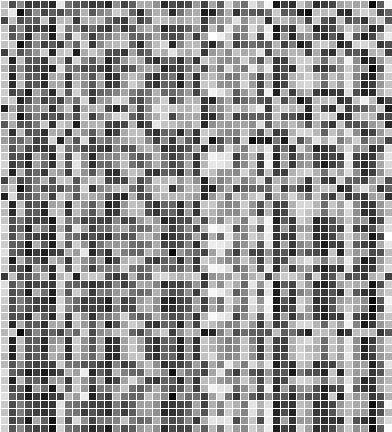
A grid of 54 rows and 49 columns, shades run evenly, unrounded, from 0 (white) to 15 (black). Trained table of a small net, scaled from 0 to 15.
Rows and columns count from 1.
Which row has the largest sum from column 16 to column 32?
2
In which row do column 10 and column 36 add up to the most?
18
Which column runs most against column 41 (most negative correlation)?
27
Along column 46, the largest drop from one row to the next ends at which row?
13
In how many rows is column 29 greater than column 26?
14
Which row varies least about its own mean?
23
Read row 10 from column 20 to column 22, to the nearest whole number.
12 9 8
